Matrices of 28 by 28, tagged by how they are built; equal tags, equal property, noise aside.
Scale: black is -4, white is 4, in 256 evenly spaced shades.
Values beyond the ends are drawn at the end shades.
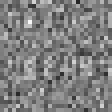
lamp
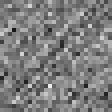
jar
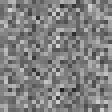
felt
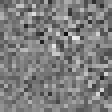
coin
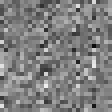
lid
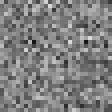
lamp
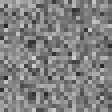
felt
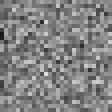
felt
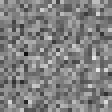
felt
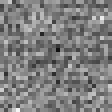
lamp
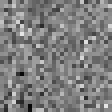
lid
